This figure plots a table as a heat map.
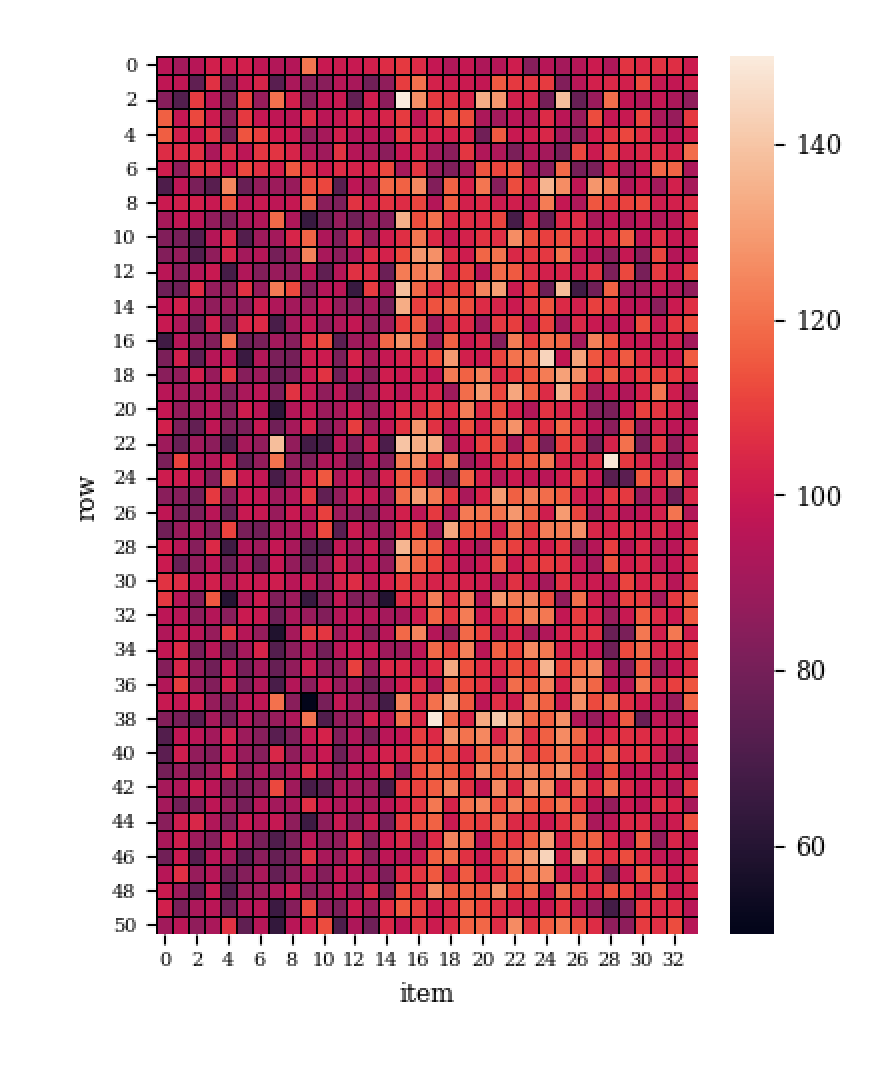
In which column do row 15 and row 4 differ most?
7
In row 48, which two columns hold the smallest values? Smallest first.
4, 2
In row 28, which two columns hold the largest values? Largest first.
15, 16
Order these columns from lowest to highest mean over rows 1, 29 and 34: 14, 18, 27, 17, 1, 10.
10, 14, 1, 27, 18, 17
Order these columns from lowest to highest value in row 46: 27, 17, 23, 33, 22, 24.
33, 27, 17, 22, 23, 24
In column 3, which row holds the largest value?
31
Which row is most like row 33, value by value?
24
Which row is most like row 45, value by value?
35
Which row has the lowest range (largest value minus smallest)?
30
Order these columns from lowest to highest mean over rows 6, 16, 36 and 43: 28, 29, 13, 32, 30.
13, 29, 28, 30, 32
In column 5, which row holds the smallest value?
17
